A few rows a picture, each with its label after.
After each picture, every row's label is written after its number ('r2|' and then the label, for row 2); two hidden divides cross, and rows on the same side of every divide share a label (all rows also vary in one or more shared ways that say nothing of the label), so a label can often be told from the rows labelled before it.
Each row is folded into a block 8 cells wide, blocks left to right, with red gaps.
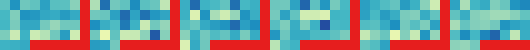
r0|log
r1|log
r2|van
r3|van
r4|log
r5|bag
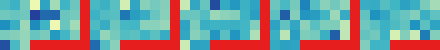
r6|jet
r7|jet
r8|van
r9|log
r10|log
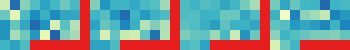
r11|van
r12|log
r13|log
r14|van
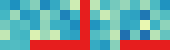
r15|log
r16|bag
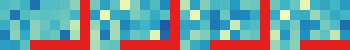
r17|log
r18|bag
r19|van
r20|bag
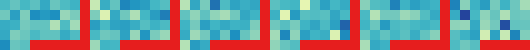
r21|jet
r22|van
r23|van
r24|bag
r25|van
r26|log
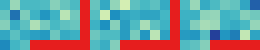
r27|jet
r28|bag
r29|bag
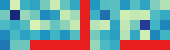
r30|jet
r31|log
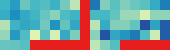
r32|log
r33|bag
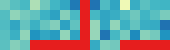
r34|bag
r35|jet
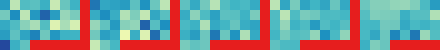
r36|jet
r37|log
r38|bag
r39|van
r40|bag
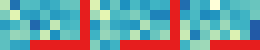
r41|van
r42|van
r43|jet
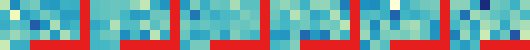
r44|van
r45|bag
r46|jet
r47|bag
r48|jet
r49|log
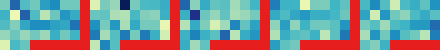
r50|van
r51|van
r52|jet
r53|jet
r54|bag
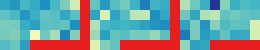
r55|log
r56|van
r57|van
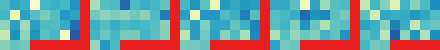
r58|bag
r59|van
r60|bag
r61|jet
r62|bag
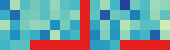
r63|jet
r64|log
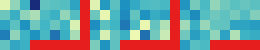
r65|van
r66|van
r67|jet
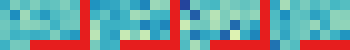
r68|jet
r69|log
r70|jet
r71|jet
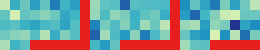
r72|van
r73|van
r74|log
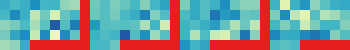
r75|log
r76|bag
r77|log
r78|bag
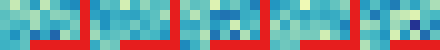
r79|bag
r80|jet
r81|bag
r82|jet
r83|log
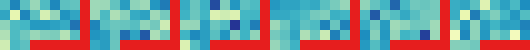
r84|van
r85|bag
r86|van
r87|log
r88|log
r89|bag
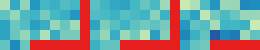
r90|van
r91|log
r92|bag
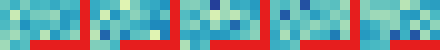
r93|van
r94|bag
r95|van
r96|log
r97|bag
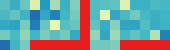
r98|jet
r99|bag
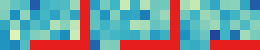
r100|log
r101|jet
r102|bag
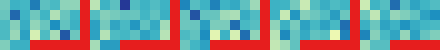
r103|log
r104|van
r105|log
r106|bag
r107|van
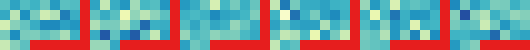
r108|van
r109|bag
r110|jet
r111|van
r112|bag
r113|jet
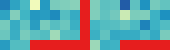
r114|jet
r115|van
